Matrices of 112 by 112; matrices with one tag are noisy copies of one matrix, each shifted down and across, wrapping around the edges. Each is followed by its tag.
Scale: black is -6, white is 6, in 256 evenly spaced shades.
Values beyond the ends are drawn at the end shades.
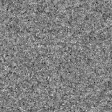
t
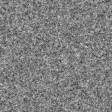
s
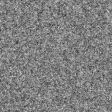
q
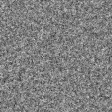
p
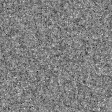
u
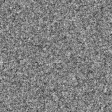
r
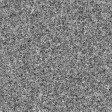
r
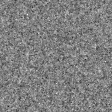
r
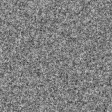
p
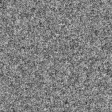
q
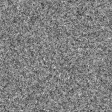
t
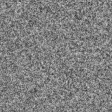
t
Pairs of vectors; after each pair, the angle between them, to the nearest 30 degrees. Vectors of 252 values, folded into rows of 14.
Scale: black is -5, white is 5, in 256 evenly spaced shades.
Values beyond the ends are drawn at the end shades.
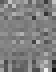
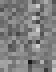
120 degrees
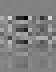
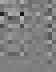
90 degrees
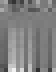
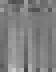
30 degrees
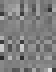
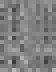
120 degrees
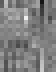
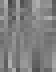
90 degrees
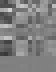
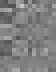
30 degrees
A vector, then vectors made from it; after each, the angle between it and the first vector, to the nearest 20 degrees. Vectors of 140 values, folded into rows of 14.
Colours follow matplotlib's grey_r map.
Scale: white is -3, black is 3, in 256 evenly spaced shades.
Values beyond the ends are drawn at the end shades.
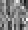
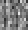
120 degrees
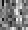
80 degrees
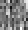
140 degrees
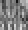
140 degrees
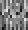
100 degrees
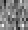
120 degrees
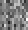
40 degrees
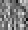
140 degrees
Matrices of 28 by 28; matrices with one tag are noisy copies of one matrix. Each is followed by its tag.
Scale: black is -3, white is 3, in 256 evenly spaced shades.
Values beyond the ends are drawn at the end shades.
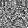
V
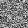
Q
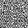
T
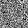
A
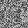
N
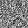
V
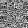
Q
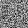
A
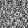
V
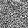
T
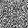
T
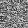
Q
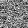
Q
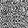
T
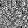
V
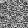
Q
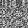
V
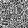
A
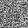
N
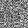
N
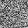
N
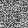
N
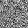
T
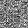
N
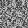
V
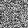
N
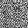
T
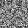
V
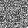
N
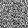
T
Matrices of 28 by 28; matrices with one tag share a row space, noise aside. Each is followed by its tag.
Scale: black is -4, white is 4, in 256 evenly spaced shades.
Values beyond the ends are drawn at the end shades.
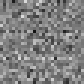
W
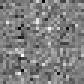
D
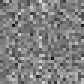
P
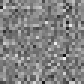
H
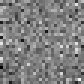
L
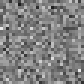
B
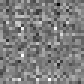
D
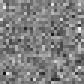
B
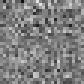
W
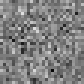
W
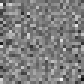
L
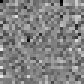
L
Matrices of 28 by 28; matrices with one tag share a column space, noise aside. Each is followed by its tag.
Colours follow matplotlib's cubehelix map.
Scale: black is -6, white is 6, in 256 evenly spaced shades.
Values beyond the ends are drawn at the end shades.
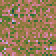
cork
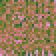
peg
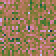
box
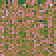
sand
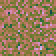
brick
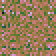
brick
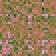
cork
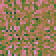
box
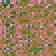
sand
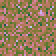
brick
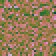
brick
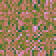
box
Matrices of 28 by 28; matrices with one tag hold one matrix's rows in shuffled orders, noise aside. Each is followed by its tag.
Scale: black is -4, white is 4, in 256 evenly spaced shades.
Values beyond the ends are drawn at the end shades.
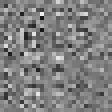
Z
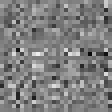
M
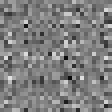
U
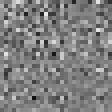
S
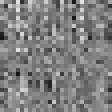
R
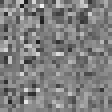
Z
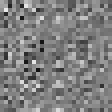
Z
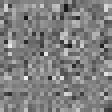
U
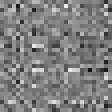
M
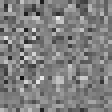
Z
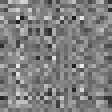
R
